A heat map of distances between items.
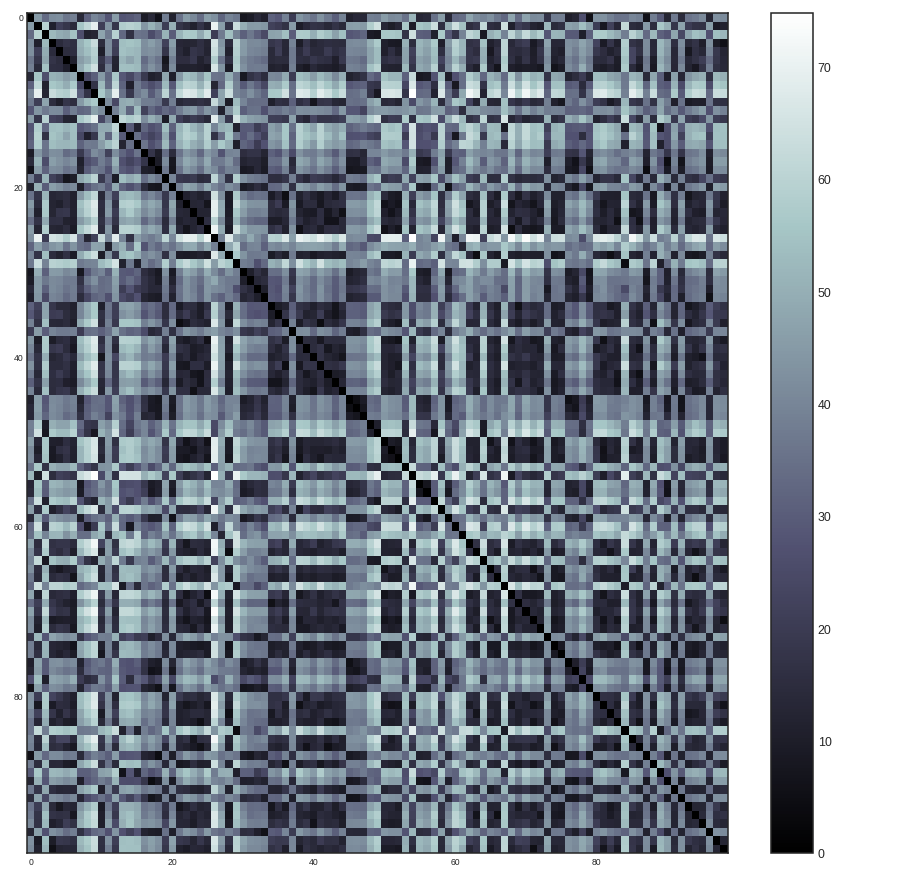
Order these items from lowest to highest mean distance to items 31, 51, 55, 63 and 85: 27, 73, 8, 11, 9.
73, 11, 27, 8, 9
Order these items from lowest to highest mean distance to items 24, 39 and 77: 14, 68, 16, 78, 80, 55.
80, 68, 16, 55, 78, 14
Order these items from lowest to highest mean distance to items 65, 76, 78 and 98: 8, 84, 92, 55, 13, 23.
92, 23, 55, 8, 13, 84
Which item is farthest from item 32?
54
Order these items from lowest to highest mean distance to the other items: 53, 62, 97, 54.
97, 62, 54, 53
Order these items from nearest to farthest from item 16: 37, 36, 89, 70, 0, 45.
0, 45, 37, 89, 36, 70
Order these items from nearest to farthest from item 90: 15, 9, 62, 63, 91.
15, 9, 91, 63, 62
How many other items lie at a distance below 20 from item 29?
5
